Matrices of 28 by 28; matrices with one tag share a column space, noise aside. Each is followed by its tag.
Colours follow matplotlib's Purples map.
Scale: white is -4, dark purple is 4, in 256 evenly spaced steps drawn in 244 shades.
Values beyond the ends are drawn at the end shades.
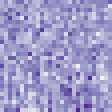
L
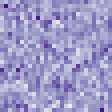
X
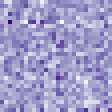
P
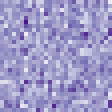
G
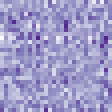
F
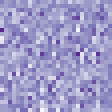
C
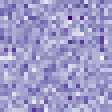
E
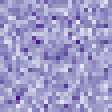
E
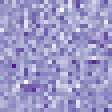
G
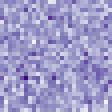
L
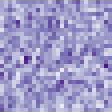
X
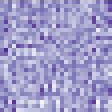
G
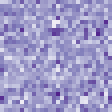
E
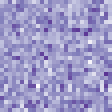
G
